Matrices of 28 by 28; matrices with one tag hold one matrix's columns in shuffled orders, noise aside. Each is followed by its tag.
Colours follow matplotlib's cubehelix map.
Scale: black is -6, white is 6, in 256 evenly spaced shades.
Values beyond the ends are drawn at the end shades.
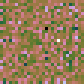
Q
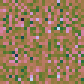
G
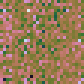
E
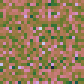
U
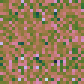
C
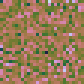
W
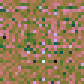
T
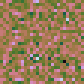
C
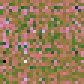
T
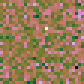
U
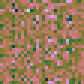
E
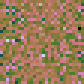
Q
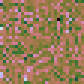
G
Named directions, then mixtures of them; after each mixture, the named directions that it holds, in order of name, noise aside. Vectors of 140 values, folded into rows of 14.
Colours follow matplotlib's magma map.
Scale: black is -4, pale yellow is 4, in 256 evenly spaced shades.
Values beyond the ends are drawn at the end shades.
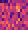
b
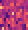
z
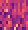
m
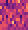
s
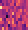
s, z.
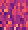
m.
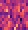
b, m.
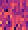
m.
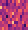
s, z.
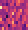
s, z.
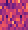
s.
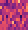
s.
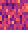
m, s.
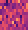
s.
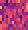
s.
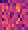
b.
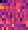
b, z.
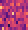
z.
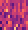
m.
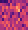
b.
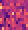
z.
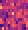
z.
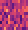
m, s.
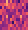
s.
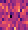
b, m.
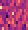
s, z.
